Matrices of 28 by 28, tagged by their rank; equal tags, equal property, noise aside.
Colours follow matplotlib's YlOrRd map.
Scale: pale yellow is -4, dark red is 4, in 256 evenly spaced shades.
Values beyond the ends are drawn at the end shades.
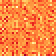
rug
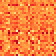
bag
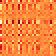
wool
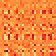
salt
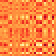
wool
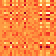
wool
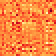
rug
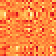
bag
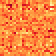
rug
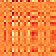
wool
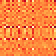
wool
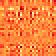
bag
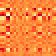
wool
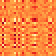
wool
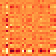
wool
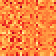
rug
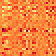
bag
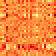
salt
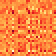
salt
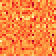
rug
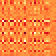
wool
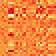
salt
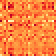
bag
